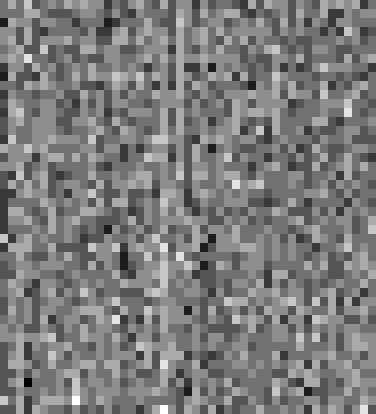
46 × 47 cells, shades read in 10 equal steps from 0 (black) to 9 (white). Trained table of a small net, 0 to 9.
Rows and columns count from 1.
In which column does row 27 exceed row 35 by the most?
1
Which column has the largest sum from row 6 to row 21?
23
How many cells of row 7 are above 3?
37
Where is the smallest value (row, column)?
43, 4
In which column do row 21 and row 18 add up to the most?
19
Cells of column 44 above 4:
30
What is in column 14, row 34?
5
